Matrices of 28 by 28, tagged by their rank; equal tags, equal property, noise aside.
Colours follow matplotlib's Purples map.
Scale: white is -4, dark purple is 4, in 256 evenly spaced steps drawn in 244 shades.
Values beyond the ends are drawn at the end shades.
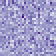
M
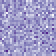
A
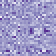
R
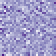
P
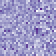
M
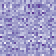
R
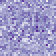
A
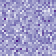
A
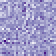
P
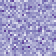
A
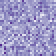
A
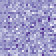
A
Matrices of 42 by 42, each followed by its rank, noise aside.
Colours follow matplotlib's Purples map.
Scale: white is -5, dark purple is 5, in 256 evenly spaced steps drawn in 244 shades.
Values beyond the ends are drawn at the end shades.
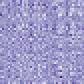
six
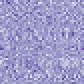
eight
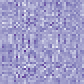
four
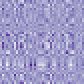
three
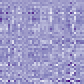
four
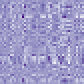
four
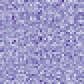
eight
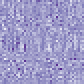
six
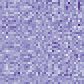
six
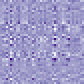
three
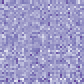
six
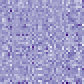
six
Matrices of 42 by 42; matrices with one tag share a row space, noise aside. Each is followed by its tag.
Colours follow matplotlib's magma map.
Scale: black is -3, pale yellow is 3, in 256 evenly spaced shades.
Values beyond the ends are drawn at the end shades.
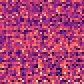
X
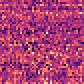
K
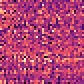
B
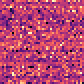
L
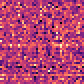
X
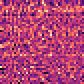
B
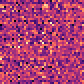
B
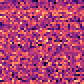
X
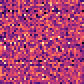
B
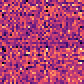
K
